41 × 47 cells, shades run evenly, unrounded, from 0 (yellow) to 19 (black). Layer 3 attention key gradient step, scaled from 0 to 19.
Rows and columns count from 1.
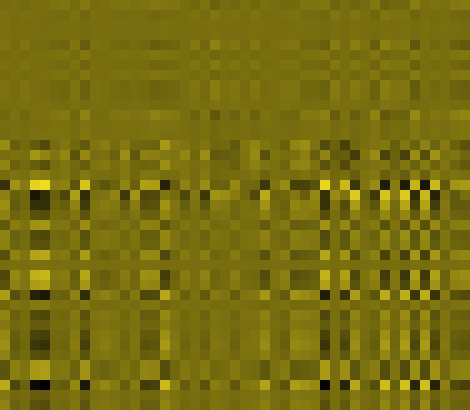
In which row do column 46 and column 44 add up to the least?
19
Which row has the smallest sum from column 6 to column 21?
16
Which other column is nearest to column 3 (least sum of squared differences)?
37
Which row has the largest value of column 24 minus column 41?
39
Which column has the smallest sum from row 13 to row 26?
17
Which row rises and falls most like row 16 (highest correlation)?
18
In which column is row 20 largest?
4
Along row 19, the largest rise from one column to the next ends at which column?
43
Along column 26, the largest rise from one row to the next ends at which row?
20
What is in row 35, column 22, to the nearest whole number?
9
